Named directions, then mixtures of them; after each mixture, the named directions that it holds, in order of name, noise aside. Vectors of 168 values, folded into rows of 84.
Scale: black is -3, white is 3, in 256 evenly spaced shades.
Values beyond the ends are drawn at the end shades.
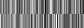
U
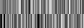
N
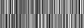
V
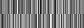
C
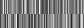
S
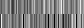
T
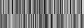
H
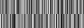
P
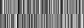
S.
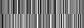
C.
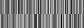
C, P.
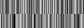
P.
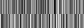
C, U, V.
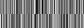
P, U, V.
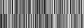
H, N, V.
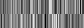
N, U.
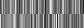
U.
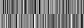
S.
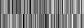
H, T.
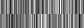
H, V.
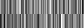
H, N, P.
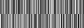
C, P, U.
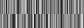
P, S.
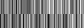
N, T, V.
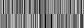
H, S, U.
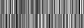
V.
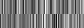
U.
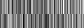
H, S, T.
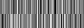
C.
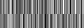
H, T, U.
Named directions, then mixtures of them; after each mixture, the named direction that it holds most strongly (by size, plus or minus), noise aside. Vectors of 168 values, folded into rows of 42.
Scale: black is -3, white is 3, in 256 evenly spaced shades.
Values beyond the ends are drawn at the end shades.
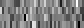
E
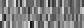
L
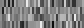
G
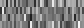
G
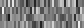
G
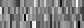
E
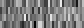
E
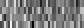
L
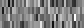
G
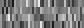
G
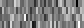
E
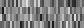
G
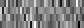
E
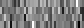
E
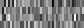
G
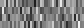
G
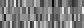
L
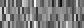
L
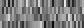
G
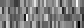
E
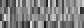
L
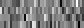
E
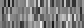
G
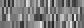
G
